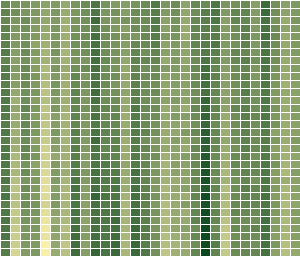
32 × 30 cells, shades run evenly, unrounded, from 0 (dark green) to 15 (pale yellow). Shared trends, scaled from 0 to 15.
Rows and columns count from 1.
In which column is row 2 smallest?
27
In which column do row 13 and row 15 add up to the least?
21
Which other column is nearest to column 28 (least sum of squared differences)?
9
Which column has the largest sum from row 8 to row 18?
5
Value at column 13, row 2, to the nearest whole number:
8
